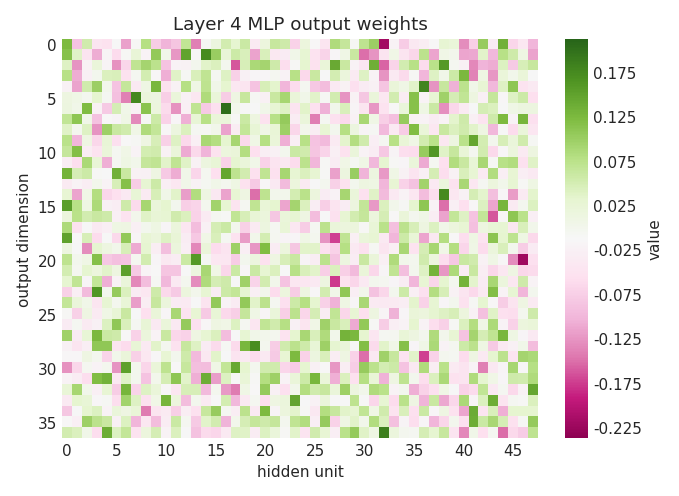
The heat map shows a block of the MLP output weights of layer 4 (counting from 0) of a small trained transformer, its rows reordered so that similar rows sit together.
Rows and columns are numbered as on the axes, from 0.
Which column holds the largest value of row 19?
20
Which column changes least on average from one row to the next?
9
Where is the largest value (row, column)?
6, 16
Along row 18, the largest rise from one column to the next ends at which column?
28
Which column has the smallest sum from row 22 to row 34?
8
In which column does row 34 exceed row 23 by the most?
41
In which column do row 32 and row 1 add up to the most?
12
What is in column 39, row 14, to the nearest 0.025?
-0.05
